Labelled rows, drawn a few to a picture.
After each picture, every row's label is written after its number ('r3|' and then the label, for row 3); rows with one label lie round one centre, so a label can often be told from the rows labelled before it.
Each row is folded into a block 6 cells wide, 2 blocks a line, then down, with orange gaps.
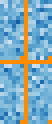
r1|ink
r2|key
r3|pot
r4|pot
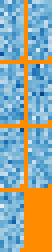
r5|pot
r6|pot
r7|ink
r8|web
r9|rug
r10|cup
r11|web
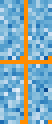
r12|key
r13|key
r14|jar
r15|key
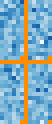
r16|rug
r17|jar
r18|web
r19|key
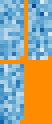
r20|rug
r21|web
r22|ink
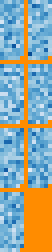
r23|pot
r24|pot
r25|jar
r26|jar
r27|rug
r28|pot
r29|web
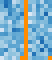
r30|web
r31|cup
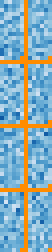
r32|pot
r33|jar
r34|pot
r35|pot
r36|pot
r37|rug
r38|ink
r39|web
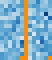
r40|ink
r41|cup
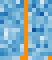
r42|rug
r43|web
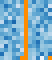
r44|pot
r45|key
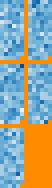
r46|cup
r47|web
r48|rug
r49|key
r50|jar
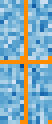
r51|rug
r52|web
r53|ink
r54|web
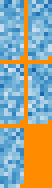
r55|web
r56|rug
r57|rug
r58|web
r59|rug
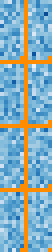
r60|pot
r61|cup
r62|pot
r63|ink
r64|key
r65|key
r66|key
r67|ink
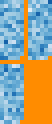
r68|jar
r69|rug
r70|web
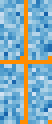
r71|cup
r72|cup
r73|pot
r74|jar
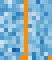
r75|pot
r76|cup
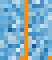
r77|jar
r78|pot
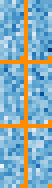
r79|web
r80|cup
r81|web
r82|web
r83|key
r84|ink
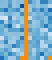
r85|jar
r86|key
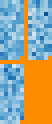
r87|ink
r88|cup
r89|web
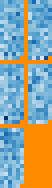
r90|cup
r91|key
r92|cup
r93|rug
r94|web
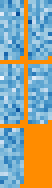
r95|cup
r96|ink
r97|cup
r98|jar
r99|web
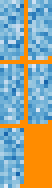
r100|jar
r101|rug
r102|ink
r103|ink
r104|web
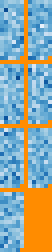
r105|jar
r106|jar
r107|cup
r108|ink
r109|pot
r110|cup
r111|pot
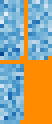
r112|pot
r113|pot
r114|cup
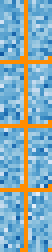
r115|pot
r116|ink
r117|pot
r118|ink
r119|pot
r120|key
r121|cup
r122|pot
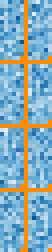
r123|ink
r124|pot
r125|ink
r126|web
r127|ink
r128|web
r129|rug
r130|jar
